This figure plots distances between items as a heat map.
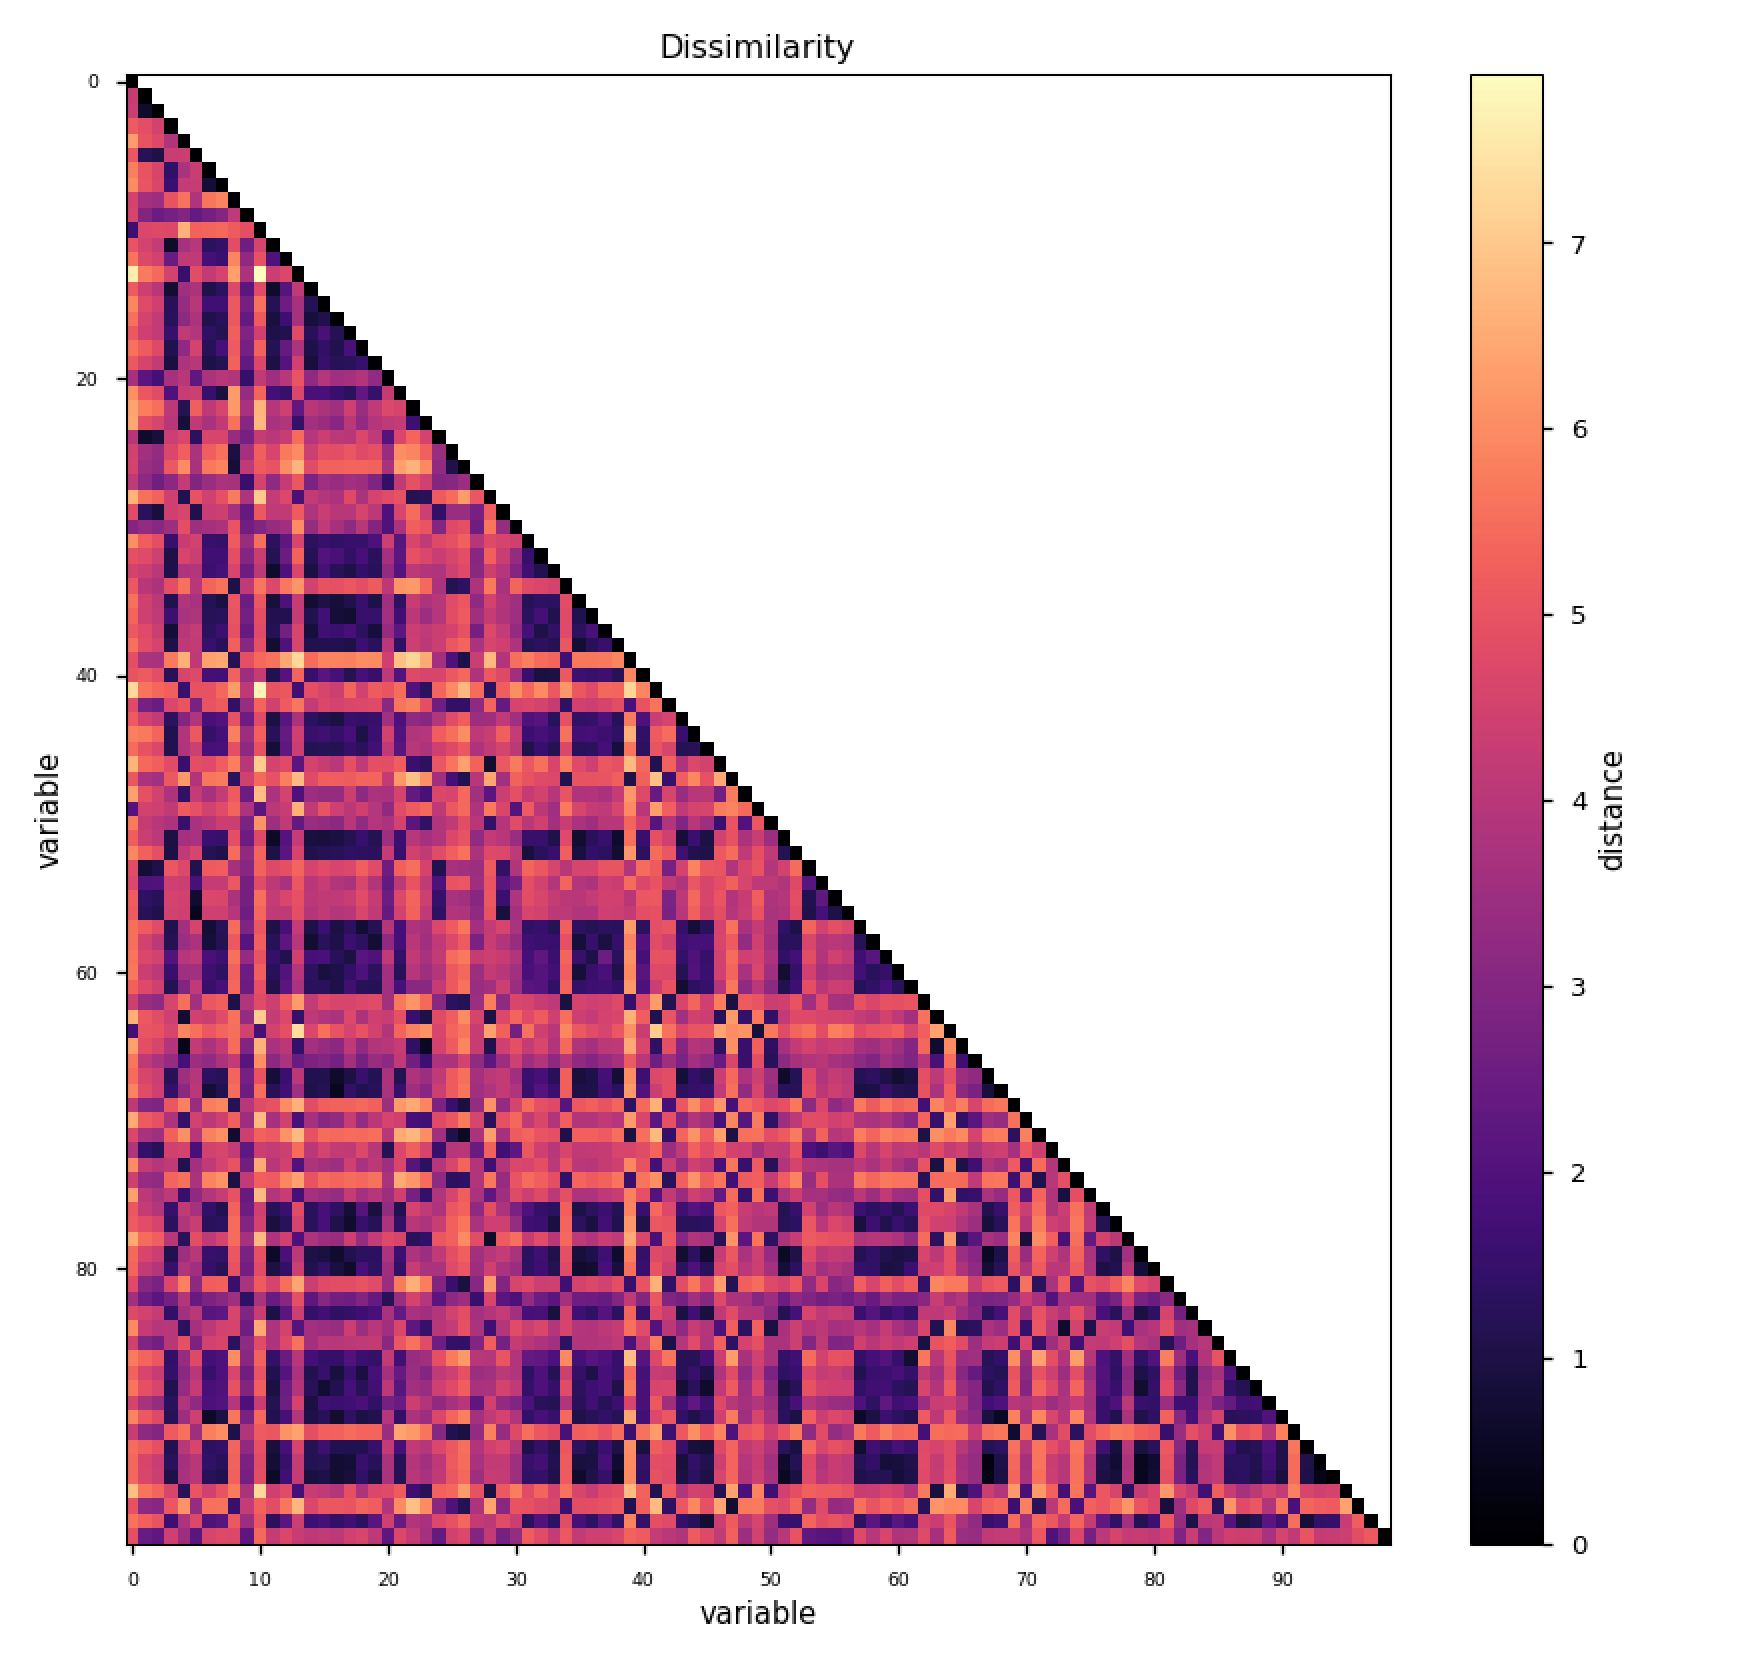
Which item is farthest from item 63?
10
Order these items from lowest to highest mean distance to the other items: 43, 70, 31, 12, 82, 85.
43, 82, 31, 12, 85, 70
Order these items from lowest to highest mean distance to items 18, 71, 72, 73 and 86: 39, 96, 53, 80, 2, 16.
16, 80, 2, 53, 96, 39
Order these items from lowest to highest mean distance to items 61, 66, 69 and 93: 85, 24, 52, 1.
52, 85, 24, 1
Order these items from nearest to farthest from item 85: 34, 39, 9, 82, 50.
34, 39, 82, 9, 50
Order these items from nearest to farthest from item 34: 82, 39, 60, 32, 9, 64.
39, 82, 9, 32, 60, 64
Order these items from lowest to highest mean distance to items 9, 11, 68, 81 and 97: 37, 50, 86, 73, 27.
37, 86, 27, 50, 73
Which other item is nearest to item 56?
5
